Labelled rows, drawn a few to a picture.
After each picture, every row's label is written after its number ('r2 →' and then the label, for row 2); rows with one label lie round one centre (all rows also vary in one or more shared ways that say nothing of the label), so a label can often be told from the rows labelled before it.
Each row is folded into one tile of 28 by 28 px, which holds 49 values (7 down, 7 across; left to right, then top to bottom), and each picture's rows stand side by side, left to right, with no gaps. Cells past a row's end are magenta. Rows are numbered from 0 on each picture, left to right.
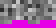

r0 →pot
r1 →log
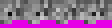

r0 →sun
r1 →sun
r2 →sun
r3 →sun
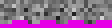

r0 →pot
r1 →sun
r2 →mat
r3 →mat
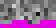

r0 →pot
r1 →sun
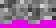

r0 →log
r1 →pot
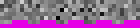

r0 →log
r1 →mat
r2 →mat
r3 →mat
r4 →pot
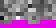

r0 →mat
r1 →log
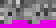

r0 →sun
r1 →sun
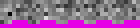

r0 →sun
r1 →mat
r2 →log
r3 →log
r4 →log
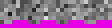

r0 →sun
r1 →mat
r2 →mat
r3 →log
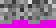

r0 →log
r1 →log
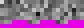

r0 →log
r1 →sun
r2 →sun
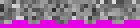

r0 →pot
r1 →pot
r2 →mat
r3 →pot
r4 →log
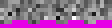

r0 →sun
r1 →mat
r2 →mat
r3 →sun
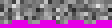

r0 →pot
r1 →pot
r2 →sun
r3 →pot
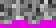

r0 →pot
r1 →pot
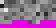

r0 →log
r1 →sun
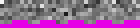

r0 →log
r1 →pot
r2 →sun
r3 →log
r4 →log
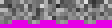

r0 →log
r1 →pot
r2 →log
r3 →log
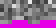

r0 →pot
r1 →log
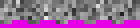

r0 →sun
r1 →mat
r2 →sun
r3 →pot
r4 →sun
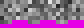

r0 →mat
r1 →log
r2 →log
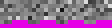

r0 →mat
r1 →mat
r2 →mat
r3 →log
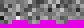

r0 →mat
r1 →log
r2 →log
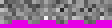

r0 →log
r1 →mat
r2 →mat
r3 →mat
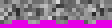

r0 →sun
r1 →pot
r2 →log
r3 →sun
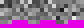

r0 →log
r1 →log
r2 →mat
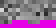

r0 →mat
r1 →sun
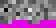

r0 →mat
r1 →sun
